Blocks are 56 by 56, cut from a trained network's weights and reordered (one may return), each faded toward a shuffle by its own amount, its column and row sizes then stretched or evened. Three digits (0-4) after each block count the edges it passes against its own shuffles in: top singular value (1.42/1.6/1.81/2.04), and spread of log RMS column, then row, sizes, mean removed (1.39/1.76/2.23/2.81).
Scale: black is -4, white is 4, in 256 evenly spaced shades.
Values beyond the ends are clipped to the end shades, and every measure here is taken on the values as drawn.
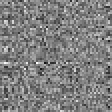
4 2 2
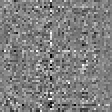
3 4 2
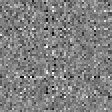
2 3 2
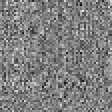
2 2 1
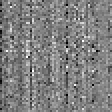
3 3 1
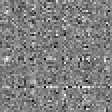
3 3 2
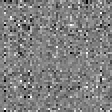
1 3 3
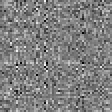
3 3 1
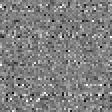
0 0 4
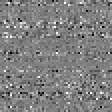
0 1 4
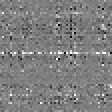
3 2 3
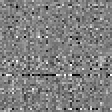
3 2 3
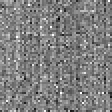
2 1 2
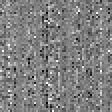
1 4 0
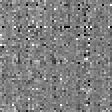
1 3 2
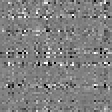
3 3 4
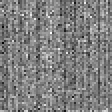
4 1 1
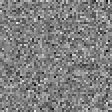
0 0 1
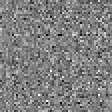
2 2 2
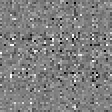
0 3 3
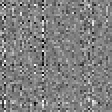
4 4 1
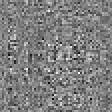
2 3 2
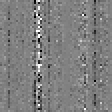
3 4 0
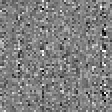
1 4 0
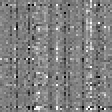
4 4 2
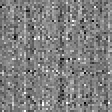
2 2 2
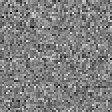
2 0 2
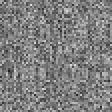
2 0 0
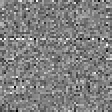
3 1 2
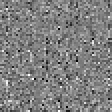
0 3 1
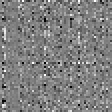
1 4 2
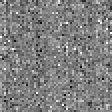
0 1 0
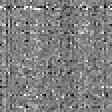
2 0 3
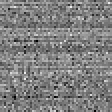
3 1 1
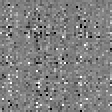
0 3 2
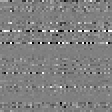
4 0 4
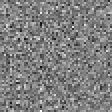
2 2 0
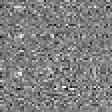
2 1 4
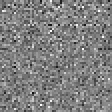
1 2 2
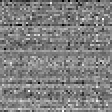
4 1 3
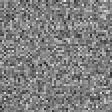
2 0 1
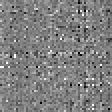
1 2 3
